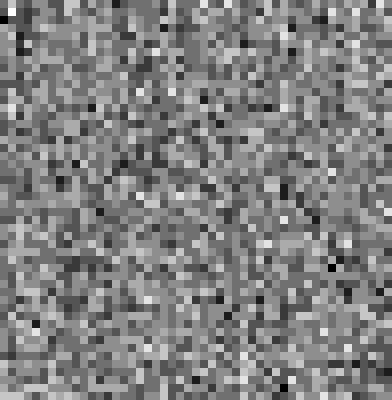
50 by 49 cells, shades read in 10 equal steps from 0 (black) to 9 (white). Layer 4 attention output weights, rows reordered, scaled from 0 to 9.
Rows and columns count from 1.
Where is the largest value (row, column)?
2, 2
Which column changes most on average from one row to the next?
28
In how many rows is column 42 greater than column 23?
18
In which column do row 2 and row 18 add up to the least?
21
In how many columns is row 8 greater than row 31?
16
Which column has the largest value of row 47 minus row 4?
43
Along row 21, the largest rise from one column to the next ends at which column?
11
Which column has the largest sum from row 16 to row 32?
41
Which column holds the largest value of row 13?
24
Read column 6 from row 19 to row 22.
6 7 5 6
